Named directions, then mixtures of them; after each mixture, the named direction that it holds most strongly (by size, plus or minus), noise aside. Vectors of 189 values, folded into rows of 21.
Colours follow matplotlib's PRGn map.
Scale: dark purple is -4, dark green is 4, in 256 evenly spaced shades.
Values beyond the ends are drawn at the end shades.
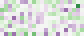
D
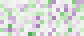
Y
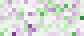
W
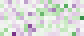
W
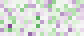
Y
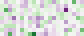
Y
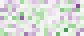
D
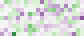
W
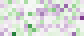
W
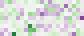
W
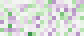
Y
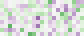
Y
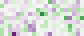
W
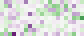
W
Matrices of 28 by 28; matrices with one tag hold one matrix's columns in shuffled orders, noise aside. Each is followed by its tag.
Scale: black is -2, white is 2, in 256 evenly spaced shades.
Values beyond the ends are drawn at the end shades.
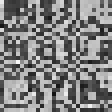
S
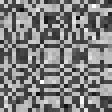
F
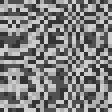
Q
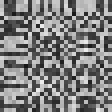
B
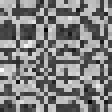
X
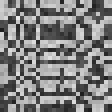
X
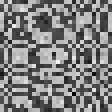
F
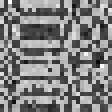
X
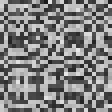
Q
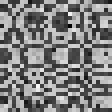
F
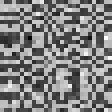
Q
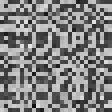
Q
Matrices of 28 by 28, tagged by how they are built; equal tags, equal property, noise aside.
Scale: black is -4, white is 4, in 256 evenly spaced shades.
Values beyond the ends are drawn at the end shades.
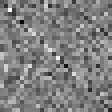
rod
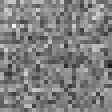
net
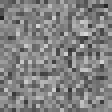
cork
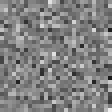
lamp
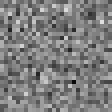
net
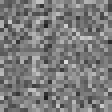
cork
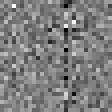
lamp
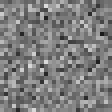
cork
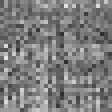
net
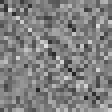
rod
